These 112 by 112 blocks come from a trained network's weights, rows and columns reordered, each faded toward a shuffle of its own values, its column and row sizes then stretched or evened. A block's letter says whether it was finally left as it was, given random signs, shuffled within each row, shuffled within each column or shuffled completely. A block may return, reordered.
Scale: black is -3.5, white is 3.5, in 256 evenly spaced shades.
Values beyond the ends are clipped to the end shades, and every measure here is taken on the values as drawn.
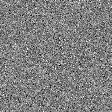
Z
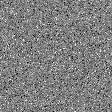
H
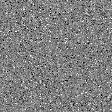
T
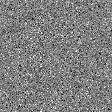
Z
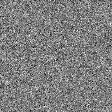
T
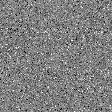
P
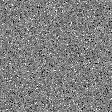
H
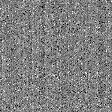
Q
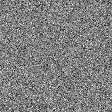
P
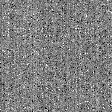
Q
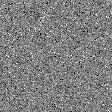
P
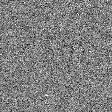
Q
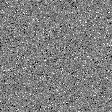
H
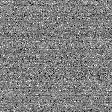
P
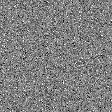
Z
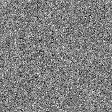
Z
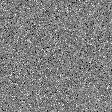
H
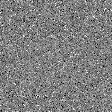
T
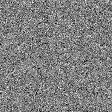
P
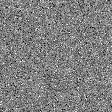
H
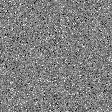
H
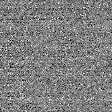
Q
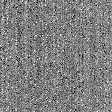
Z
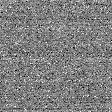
P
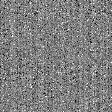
Q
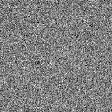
Q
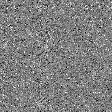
T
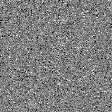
T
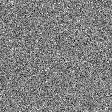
P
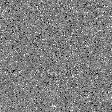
T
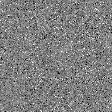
T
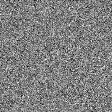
T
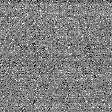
Q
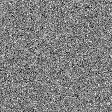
H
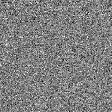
Q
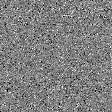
P
